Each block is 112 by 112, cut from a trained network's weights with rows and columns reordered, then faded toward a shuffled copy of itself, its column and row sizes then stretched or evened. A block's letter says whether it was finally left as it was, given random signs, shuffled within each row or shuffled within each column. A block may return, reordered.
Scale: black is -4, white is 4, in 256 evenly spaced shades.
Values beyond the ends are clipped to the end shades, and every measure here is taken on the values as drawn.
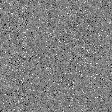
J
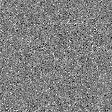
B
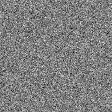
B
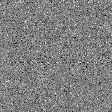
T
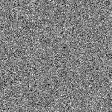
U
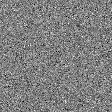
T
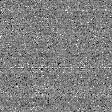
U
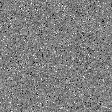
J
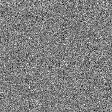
B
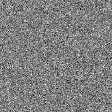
U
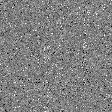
B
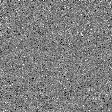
B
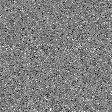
T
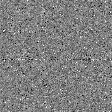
B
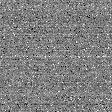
T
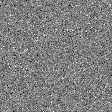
T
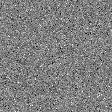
J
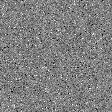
T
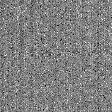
U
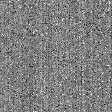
U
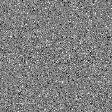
B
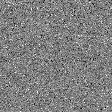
T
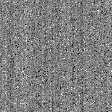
U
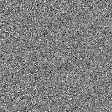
U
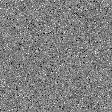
T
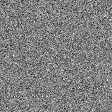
T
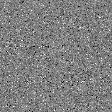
B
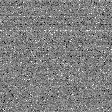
T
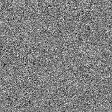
U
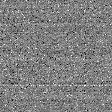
U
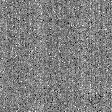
J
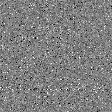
B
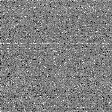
U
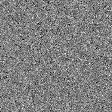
J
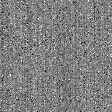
U
